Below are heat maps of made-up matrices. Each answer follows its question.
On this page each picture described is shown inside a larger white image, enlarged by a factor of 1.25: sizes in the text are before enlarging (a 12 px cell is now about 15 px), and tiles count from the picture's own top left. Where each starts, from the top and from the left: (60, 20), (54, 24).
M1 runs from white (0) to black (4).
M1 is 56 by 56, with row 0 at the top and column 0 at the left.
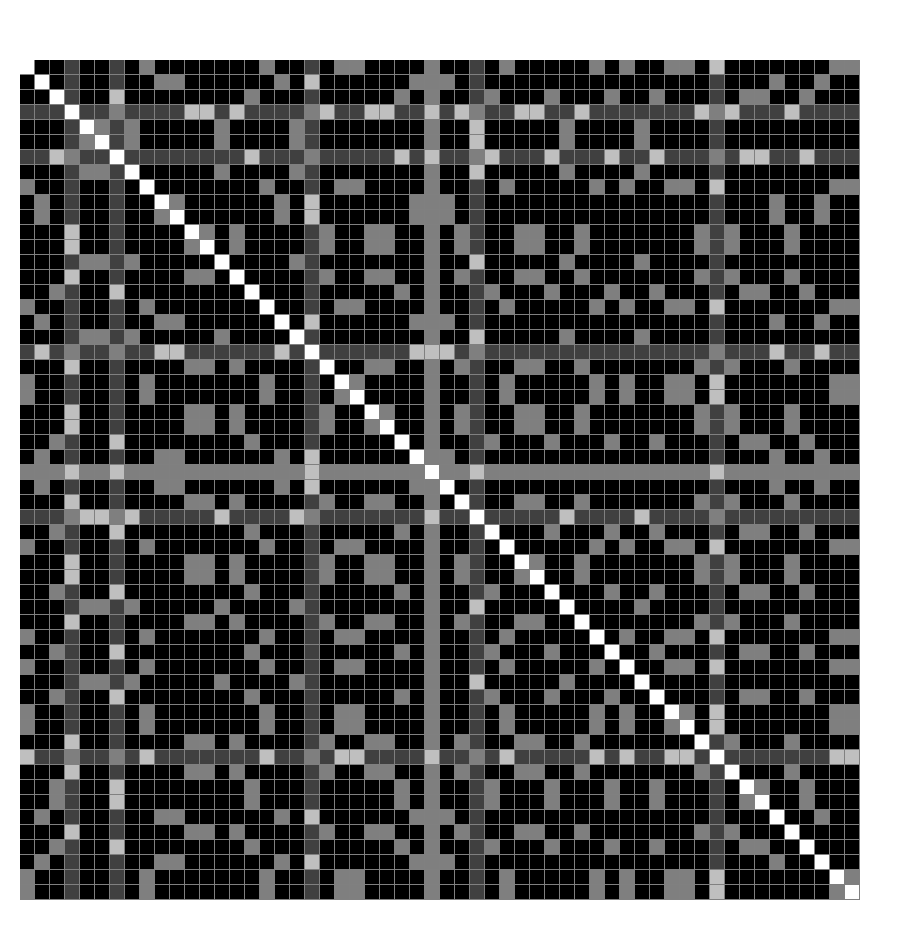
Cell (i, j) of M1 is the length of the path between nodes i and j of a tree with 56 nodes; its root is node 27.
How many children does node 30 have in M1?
7
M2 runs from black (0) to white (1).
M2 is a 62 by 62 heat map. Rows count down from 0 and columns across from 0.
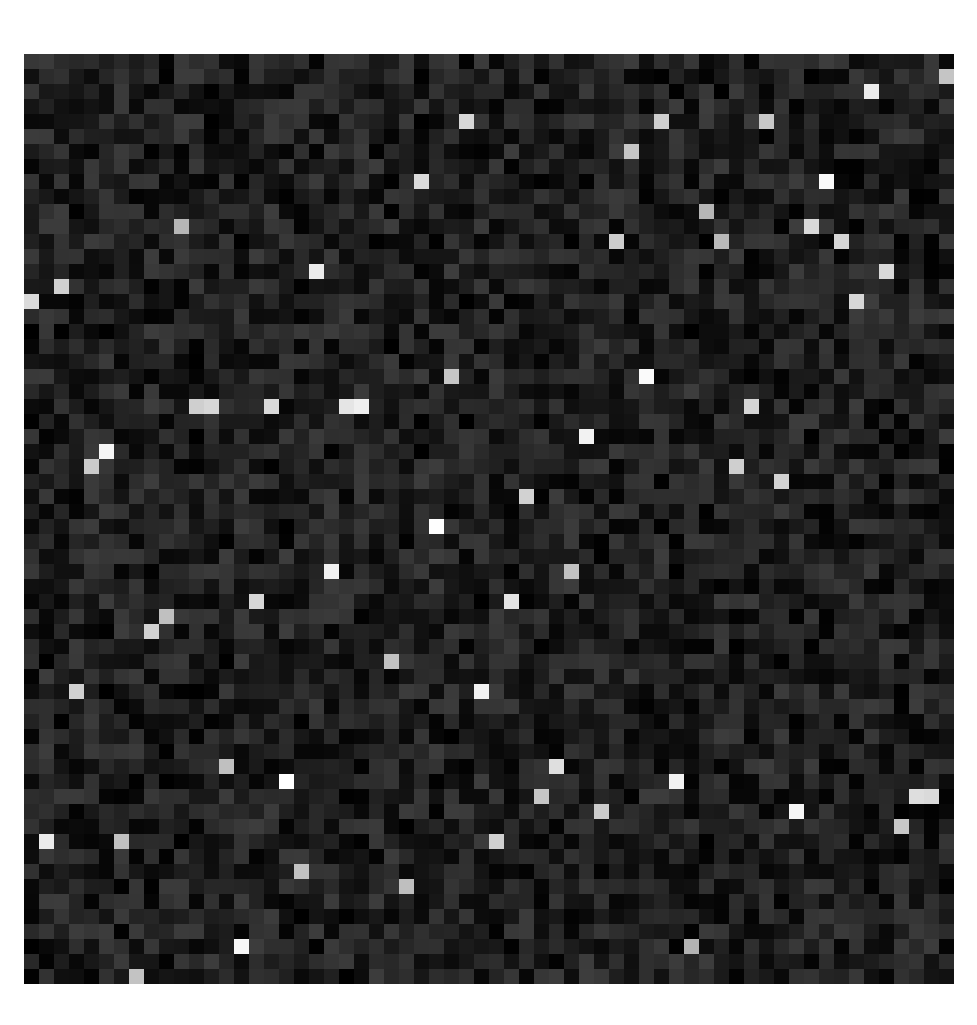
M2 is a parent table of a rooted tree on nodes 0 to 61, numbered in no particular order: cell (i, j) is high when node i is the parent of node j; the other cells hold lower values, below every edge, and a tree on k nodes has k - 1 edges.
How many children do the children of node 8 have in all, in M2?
1
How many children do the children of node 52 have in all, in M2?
3
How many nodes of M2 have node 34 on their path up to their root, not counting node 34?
6
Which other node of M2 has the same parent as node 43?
17
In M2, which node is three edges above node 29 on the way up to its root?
31
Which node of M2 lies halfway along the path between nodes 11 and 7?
1
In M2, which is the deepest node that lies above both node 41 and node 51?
21
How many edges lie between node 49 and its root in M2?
6
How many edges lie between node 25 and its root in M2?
3
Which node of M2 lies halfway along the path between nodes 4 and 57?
59
